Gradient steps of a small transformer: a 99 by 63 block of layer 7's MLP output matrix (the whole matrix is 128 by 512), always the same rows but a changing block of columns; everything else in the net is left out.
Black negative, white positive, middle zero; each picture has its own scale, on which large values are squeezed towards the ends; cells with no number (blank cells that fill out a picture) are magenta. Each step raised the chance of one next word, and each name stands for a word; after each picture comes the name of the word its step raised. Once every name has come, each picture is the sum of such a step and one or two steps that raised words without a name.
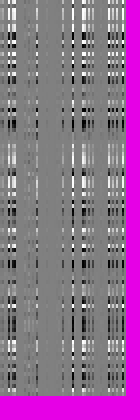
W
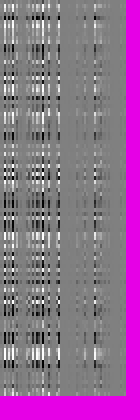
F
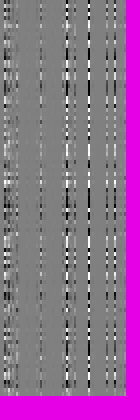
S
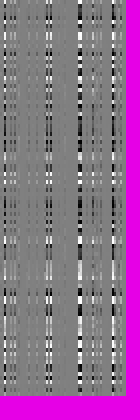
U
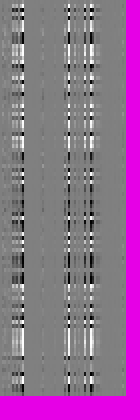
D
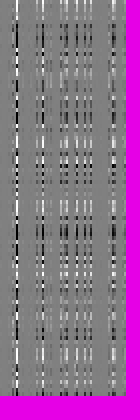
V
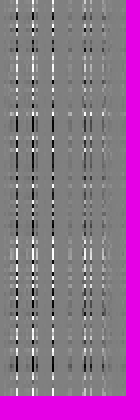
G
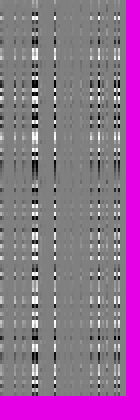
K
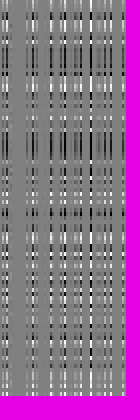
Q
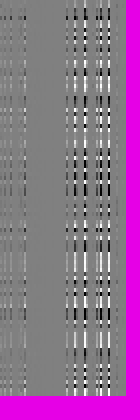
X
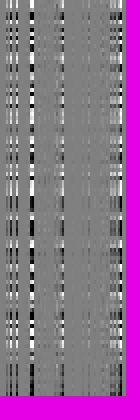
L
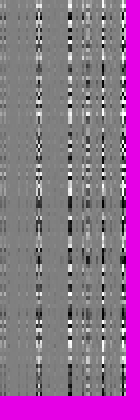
L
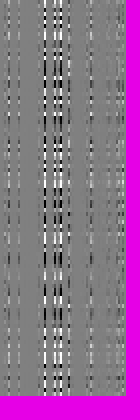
U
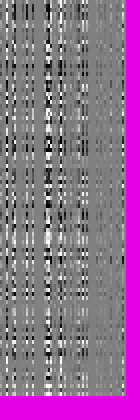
Q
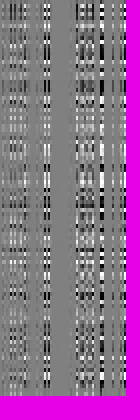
S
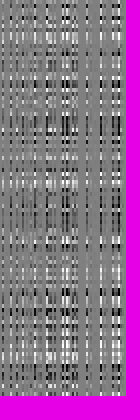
U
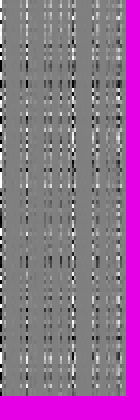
K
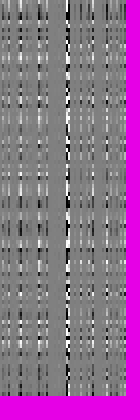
L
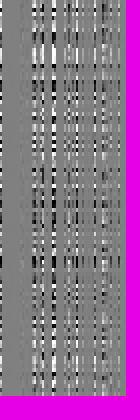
D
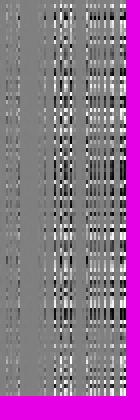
X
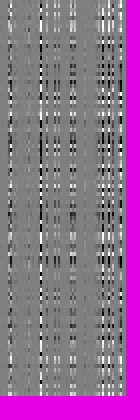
Q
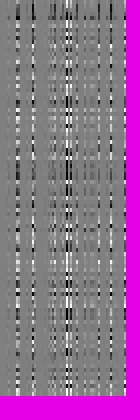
X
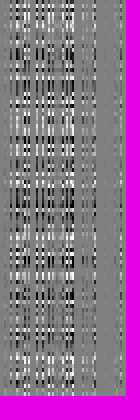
S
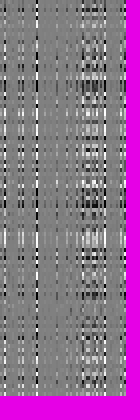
S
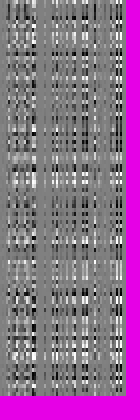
U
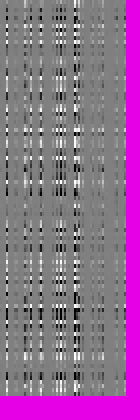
X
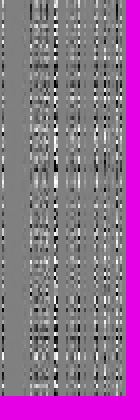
K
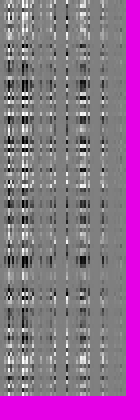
U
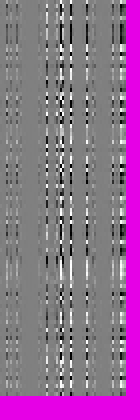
V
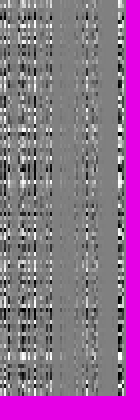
X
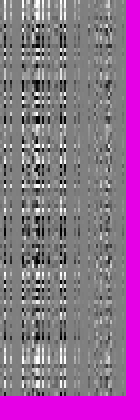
V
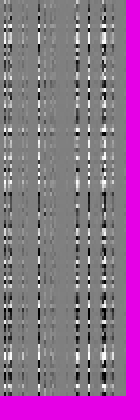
F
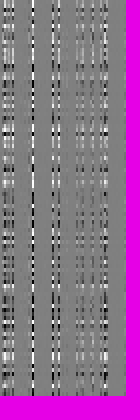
D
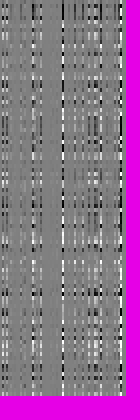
U
